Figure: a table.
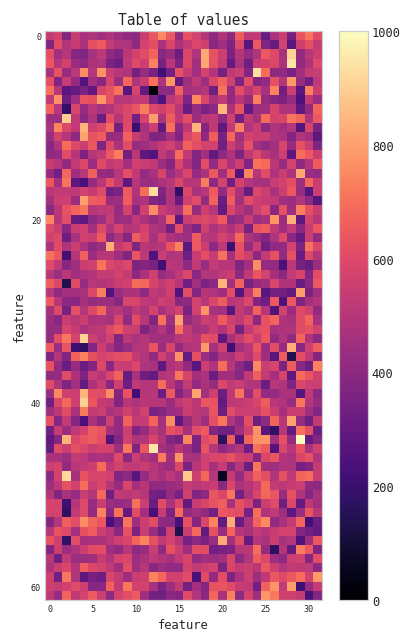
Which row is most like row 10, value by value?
39
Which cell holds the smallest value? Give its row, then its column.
6, 12
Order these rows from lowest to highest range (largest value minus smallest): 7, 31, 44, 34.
31, 7, 34, 44
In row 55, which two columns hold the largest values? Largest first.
20, 11
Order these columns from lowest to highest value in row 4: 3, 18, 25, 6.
3, 18, 25, 6
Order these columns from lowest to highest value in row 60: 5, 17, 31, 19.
5, 17, 31, 19
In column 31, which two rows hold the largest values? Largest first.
59, 36
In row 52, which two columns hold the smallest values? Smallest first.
2, 12
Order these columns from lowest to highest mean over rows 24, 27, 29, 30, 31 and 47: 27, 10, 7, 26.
27, 7, 26, 10
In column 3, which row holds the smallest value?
34
